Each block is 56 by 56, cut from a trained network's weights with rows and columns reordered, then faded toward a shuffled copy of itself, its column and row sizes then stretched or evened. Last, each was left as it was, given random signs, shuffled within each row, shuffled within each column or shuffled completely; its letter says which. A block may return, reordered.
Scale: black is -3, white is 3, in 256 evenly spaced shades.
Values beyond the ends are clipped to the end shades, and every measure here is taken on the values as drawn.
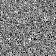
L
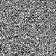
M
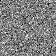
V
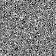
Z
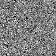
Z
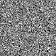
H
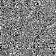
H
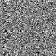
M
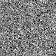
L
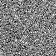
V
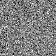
Z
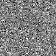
H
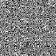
M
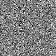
Z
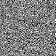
M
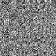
M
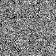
H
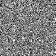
H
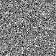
Z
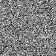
Z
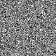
Z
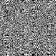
M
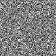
M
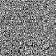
M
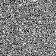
L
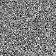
H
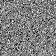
V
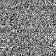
M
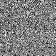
L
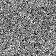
V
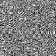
M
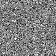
L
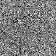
H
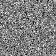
V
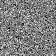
V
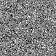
V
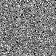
V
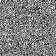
L
